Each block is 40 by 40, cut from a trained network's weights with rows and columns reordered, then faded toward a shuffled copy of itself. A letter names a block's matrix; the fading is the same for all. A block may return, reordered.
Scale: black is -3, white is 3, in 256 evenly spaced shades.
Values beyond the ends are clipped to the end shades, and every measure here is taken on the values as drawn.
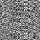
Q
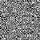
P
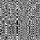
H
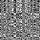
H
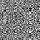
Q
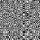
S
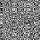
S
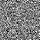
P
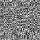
S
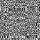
Q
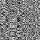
Q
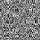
Q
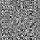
Q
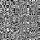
Q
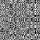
H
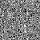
P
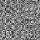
Q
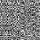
S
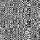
Q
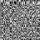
Q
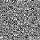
P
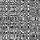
H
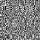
Q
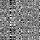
H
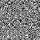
P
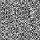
Q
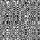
H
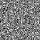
P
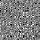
P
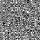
P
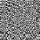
S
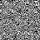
P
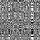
H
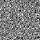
P
